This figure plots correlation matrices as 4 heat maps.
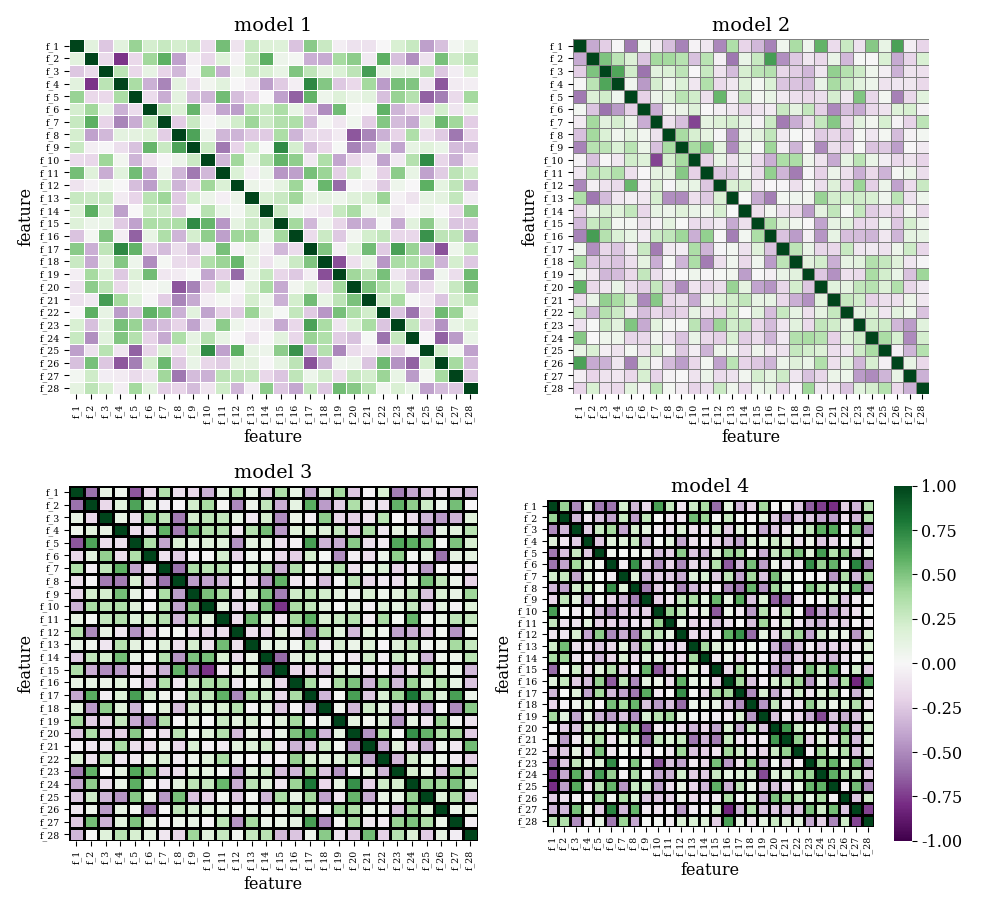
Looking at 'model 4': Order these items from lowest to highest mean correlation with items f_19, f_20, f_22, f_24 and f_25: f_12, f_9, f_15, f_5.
f_9, f_15, f_12, f_5
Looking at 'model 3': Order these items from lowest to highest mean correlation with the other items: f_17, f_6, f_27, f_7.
f_6, f_7, f_27, f_17
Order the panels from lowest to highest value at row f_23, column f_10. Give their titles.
model 4, model 1, model 3, model 2
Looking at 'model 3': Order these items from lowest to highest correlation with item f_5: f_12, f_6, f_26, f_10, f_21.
f_12, f_21, f_26, f_10, f_6
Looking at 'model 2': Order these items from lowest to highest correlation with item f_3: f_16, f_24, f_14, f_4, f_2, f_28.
f_28, f_24, f_14, f_16, f_2, f_4
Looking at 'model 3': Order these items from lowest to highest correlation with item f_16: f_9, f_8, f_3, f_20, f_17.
f_8, f_3, f_9, f_17, f_20
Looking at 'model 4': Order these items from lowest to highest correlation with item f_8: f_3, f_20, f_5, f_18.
f_5, f_3, f_20, f_18
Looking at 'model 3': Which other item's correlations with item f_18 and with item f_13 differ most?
f_27
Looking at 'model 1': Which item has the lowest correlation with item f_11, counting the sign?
f_9
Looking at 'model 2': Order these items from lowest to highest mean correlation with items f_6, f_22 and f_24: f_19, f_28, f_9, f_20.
f_9, f_28, f_20, f_19
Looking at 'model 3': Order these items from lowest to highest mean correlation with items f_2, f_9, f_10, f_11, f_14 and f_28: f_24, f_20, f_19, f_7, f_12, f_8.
f_8, f_12, f_19, f_20, f_7, f_24
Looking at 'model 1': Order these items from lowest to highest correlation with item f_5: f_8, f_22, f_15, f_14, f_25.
f_25, f_15, f_22, f_14, f_8
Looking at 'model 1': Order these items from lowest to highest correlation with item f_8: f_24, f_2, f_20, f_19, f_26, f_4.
f_20, f_2, f_26, f_19, f_4, f_24
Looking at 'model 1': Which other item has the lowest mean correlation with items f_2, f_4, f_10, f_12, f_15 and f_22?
f_5
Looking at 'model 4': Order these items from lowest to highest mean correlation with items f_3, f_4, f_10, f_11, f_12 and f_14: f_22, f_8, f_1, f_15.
f_15, f_8, f_22, f_1
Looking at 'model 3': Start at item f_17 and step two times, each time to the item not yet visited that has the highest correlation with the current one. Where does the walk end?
f_20
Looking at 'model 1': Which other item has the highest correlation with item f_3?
f_21
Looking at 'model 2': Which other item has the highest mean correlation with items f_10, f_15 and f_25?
f_18
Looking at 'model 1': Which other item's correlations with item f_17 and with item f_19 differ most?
f_18
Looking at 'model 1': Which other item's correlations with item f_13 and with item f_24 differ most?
f_22
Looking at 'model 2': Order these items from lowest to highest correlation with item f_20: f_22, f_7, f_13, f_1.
f_22, f_7, f_13, f_1
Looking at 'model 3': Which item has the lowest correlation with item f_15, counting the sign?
f_10
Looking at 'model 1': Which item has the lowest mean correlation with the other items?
f_8
